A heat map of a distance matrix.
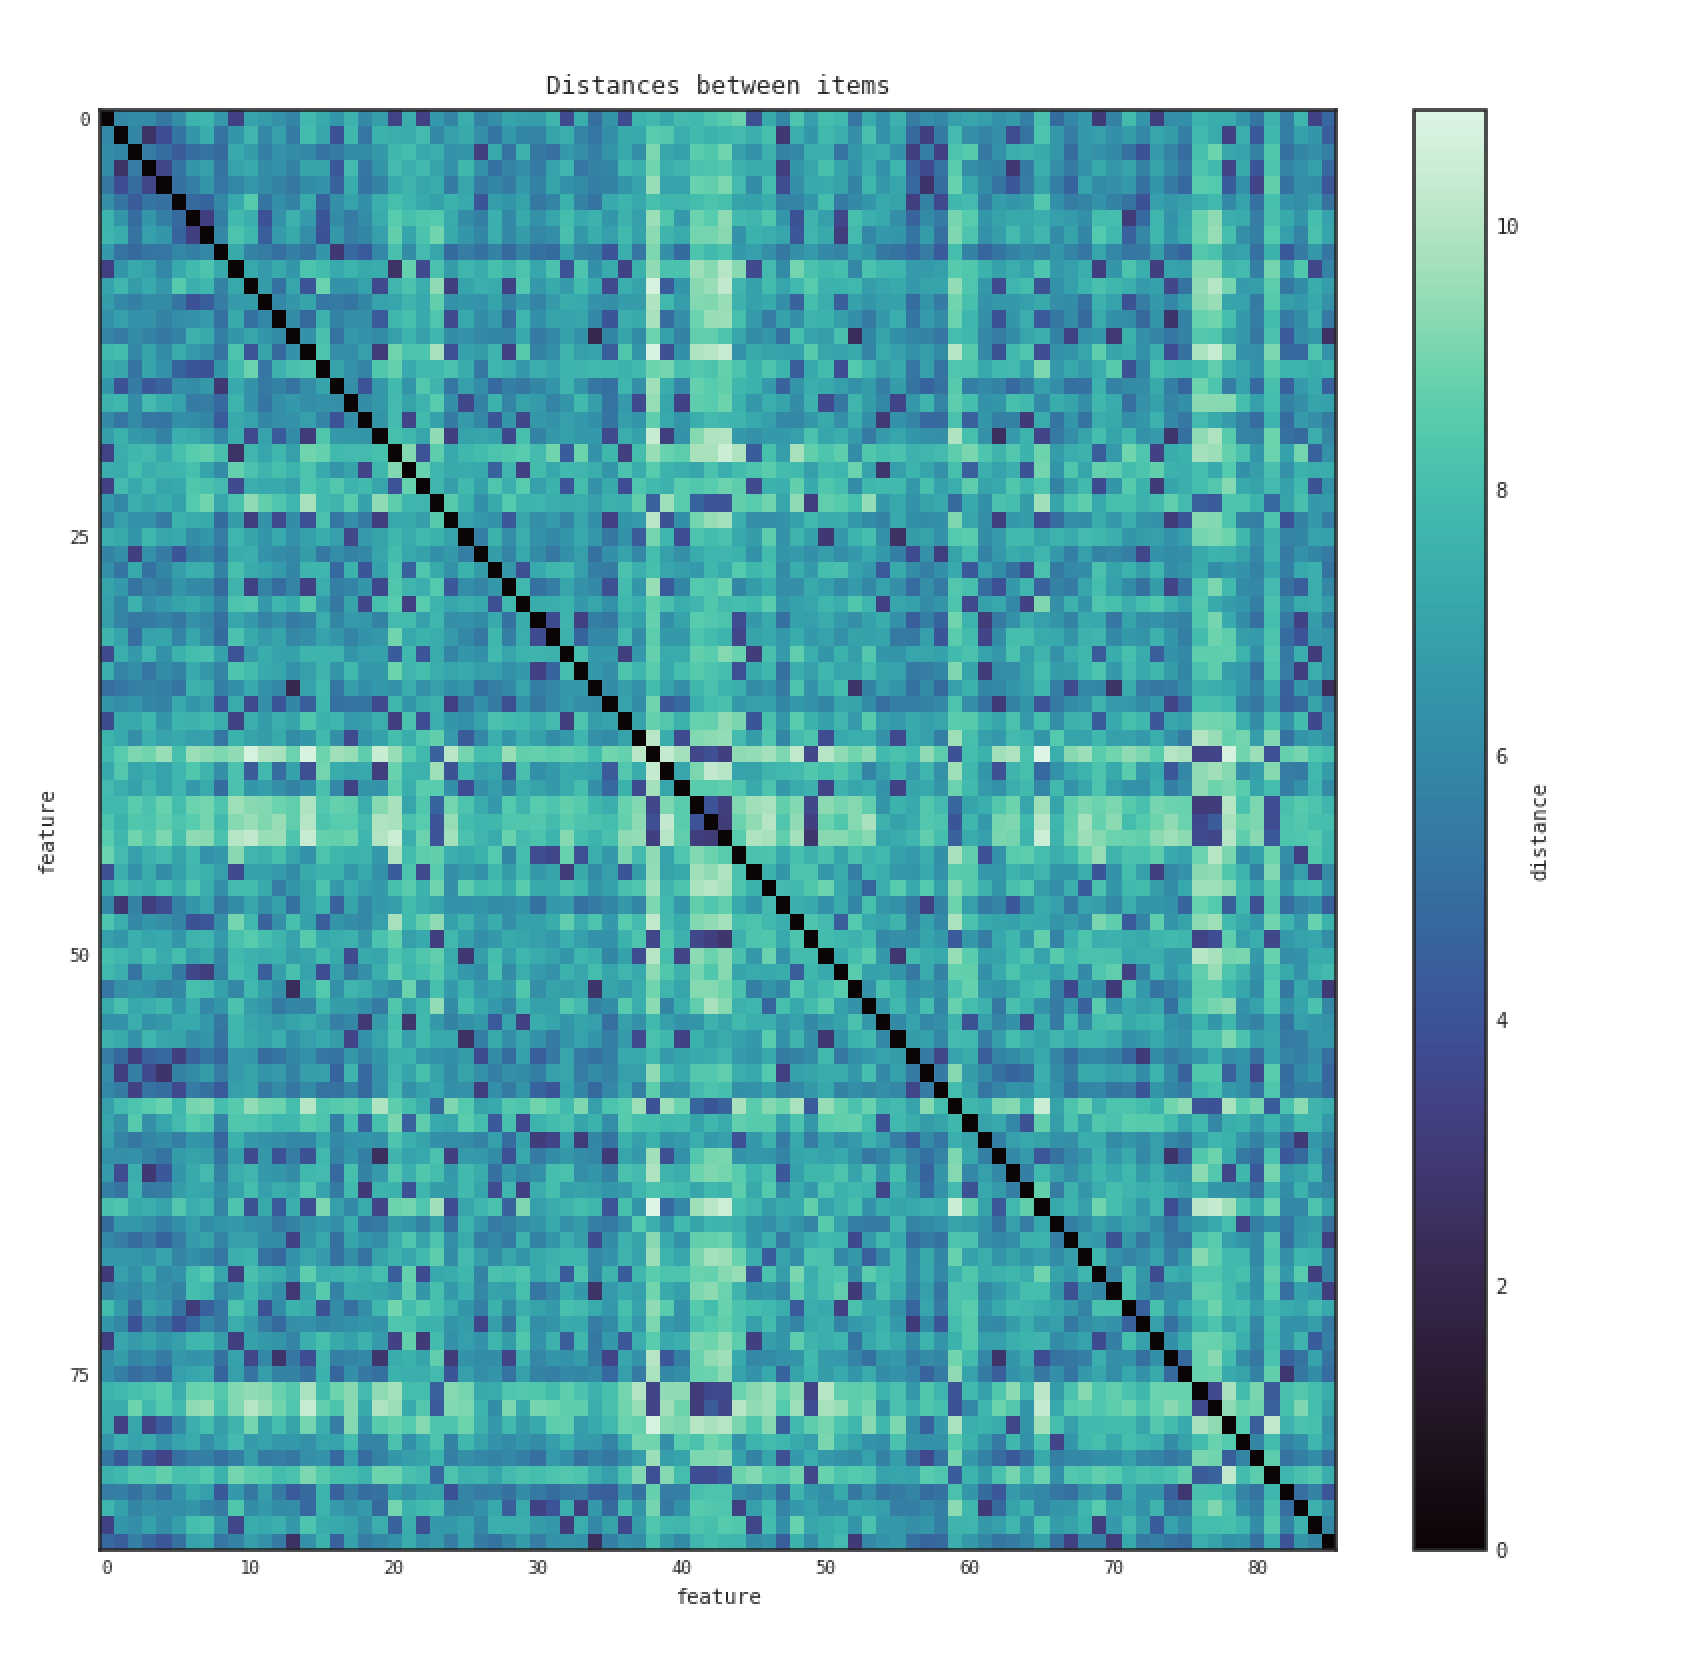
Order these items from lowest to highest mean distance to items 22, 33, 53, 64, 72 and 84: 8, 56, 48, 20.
56, 8, 20, 48
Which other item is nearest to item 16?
8
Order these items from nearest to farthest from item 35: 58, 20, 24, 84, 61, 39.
24, 39, 61, 58, 84, 20
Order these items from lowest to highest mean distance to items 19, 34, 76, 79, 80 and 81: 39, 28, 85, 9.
85, 28, 39, 9
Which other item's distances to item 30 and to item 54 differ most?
21
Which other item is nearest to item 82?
75
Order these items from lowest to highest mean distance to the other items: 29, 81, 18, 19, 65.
18, 19, 29, 65, 81
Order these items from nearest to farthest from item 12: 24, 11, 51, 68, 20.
24, 68, 11, 51, 20
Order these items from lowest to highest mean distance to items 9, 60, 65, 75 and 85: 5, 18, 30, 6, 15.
18, 30, 5, 6, 15
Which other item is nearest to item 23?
49
